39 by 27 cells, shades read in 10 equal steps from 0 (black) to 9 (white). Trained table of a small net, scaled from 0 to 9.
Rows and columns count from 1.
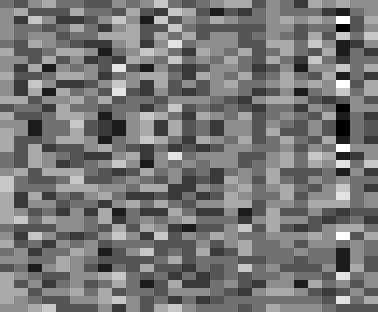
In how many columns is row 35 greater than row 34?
14
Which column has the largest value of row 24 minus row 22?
25
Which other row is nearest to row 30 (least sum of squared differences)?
3
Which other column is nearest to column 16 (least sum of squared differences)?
12
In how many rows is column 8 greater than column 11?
19
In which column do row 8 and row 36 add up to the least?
22
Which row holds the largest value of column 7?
24
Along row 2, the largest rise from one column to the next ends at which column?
13
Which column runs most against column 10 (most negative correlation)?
26
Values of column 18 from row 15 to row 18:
6 5 5 6
